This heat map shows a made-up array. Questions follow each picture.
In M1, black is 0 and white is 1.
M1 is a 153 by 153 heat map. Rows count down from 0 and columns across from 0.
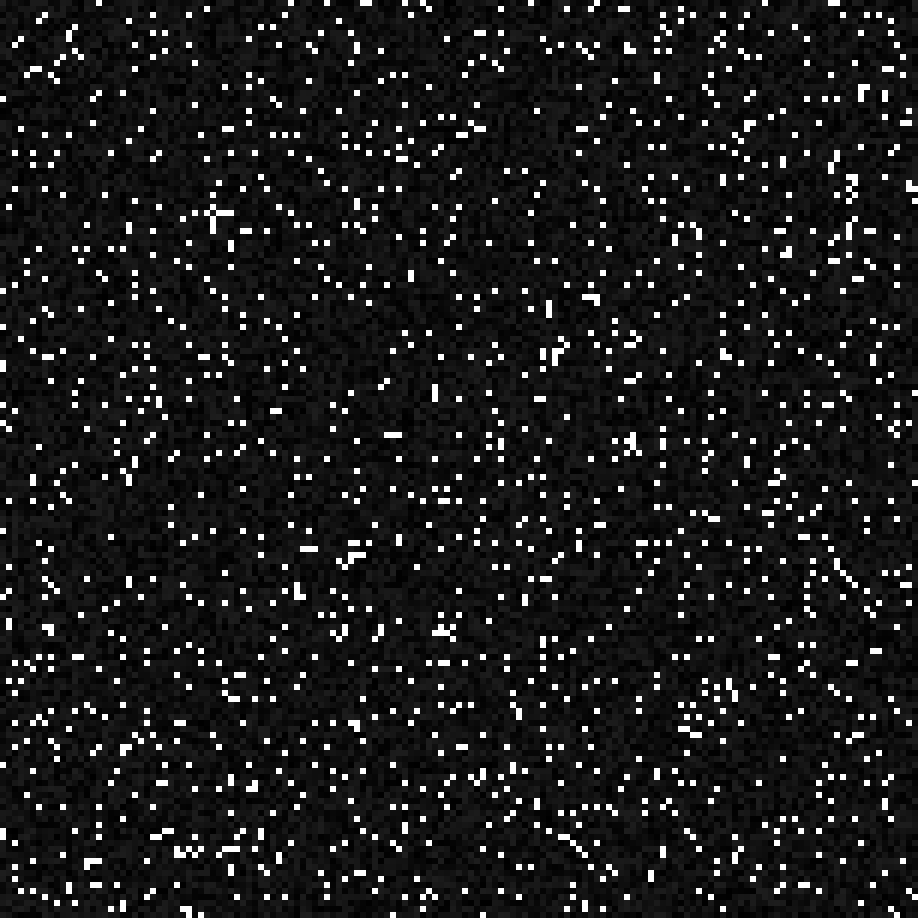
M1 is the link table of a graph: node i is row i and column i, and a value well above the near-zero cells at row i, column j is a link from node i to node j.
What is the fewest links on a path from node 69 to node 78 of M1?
4
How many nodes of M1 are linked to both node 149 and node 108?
3
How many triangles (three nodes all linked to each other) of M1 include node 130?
3
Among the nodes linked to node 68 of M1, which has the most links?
node 120
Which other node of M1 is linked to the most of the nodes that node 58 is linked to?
node 134
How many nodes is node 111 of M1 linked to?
8
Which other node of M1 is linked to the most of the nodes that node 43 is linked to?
node 114
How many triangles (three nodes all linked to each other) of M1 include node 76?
8
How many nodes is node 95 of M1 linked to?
6
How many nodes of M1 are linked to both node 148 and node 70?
3
